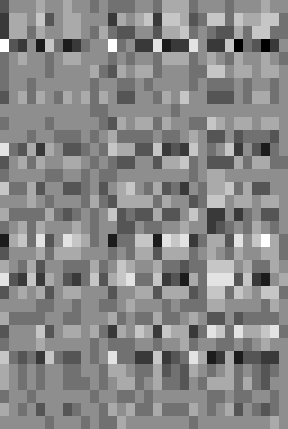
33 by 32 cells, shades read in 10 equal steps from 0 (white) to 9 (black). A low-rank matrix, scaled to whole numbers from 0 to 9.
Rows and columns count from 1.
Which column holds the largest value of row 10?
13
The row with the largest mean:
4
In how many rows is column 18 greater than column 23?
12
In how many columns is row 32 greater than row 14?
15
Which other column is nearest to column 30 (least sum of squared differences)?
19
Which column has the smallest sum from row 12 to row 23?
25
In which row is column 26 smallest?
22
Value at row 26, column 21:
3
